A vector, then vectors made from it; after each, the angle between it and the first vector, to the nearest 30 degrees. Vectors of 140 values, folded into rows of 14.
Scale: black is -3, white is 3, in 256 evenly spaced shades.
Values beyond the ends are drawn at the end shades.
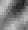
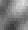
150 degrees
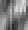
150 degrees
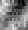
30 degrees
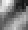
30 degrees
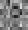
90 degrees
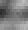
120 degrees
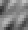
120 degrees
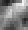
150 degrees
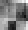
120 degrees
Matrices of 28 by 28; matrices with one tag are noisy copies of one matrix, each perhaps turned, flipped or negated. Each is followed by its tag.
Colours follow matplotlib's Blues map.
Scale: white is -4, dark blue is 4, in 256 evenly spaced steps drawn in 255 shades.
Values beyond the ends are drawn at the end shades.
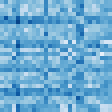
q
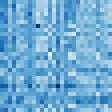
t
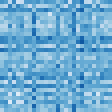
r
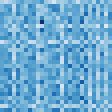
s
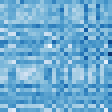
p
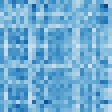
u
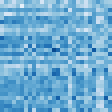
t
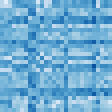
q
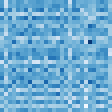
s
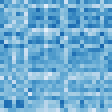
u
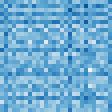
s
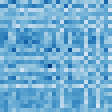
p
